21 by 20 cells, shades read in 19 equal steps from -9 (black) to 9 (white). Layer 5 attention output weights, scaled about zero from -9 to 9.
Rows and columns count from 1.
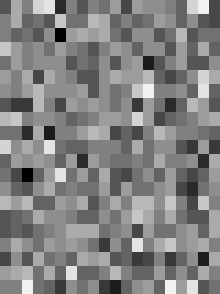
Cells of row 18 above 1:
8
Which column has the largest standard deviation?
19
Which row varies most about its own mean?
21
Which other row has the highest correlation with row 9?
6
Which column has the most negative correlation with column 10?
3
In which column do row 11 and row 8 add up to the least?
20
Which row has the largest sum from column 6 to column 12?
17
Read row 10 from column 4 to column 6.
3 -7 0
